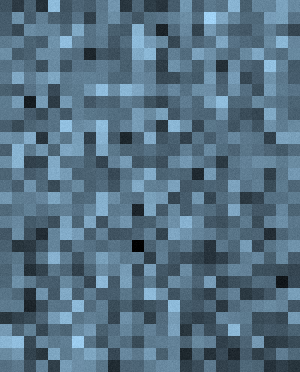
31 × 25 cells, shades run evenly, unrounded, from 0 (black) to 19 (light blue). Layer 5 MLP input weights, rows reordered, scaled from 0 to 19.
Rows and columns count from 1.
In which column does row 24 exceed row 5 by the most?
9
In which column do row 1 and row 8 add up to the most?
20
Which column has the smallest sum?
3
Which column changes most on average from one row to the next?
4
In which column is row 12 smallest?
11
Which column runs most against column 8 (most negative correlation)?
22
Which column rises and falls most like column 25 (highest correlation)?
24
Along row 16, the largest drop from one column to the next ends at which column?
16
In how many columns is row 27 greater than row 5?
11
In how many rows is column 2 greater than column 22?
22
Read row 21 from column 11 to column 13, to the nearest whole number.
10 0 9
